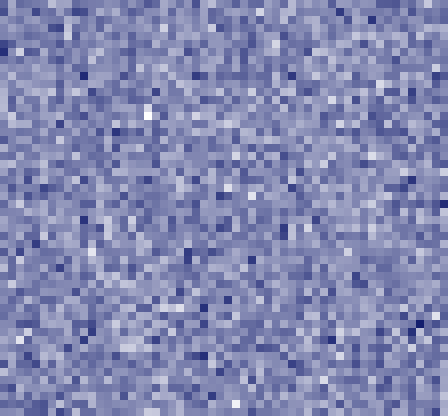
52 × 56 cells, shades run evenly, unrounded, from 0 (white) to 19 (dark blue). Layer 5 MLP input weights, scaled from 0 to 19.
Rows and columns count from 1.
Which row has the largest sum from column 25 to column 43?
10
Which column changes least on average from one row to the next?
31
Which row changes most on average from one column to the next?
42
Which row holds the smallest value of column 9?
5
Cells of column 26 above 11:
19
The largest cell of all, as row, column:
41, 53
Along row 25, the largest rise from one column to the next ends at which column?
33
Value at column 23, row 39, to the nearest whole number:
3
